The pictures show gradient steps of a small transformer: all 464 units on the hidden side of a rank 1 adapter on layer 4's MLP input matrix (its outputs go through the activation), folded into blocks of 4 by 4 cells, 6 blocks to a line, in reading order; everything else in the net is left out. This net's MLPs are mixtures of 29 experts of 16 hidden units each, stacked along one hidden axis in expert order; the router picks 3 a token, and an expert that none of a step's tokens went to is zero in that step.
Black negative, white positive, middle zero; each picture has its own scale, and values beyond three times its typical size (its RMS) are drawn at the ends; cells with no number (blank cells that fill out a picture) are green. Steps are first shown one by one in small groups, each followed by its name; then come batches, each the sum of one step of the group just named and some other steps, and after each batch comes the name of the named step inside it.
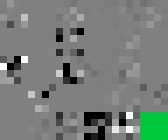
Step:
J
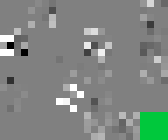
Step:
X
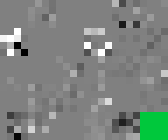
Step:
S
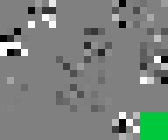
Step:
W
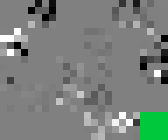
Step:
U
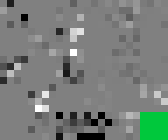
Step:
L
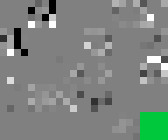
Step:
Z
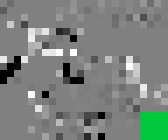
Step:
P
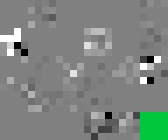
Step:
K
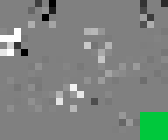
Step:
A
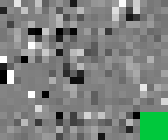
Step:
P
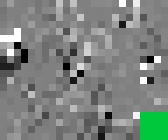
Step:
K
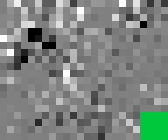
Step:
A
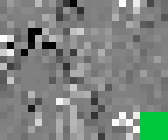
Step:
X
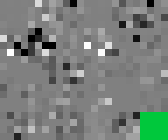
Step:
S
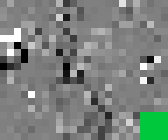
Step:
K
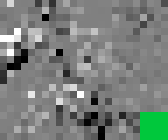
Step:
A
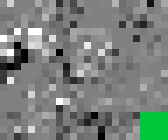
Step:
S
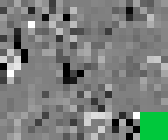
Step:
Z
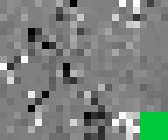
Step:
J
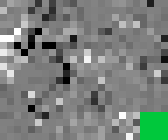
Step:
U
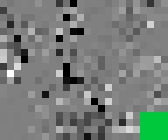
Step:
J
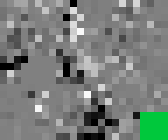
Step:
L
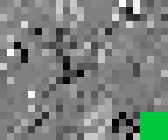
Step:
S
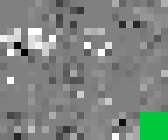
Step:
S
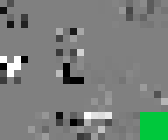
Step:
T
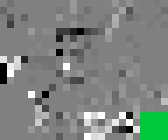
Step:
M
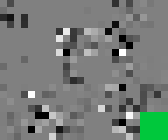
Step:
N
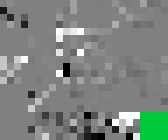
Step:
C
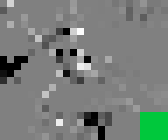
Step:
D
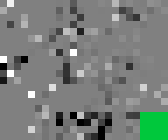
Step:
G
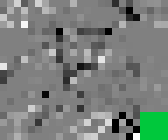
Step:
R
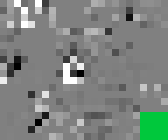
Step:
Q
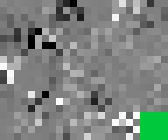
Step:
M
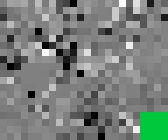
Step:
D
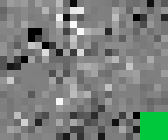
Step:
D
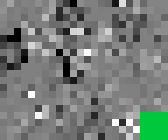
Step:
D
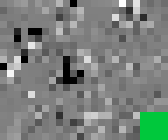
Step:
T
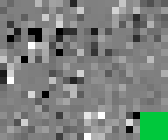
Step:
M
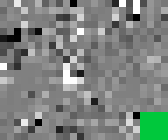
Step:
Q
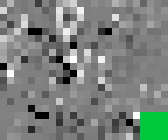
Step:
G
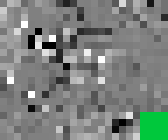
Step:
R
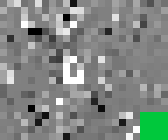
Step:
Q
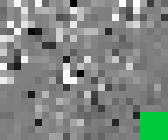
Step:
Q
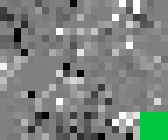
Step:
C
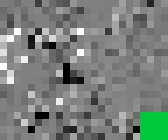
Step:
C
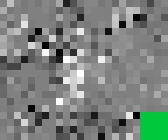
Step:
D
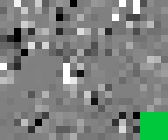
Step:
Q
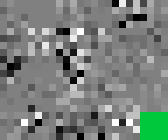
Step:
D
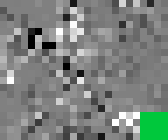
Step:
C
